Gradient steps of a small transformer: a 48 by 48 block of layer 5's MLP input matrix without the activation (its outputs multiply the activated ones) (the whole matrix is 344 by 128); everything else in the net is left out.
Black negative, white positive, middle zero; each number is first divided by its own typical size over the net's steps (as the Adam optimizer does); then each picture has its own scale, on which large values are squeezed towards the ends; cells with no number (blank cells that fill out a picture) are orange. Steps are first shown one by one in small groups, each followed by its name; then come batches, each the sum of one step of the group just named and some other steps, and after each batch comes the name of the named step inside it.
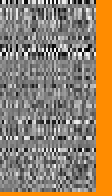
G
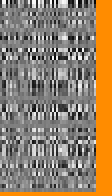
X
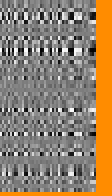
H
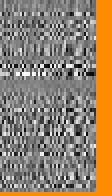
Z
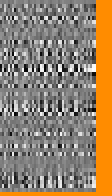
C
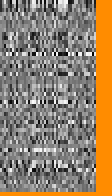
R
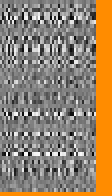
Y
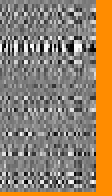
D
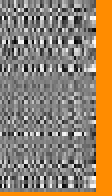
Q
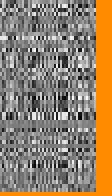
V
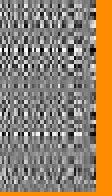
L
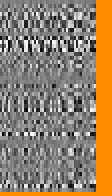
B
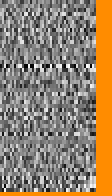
Q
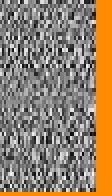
H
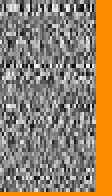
B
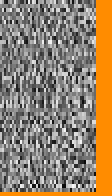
Q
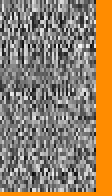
D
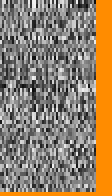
X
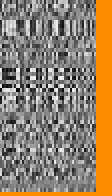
R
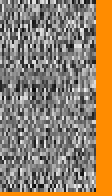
D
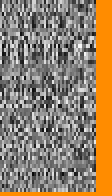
D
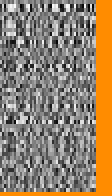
Q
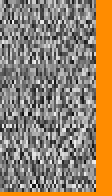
Y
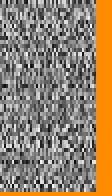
G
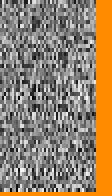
V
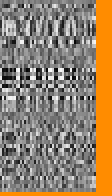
Q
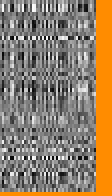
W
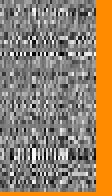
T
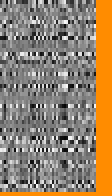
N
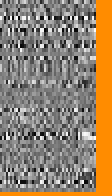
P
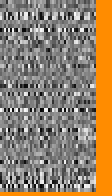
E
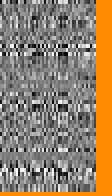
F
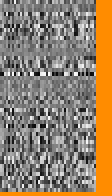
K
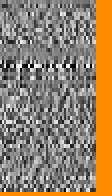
E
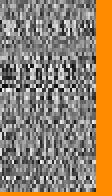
N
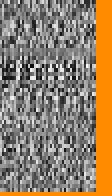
W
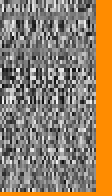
W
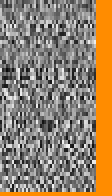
N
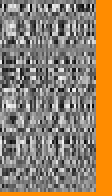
W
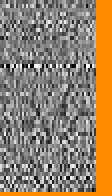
N
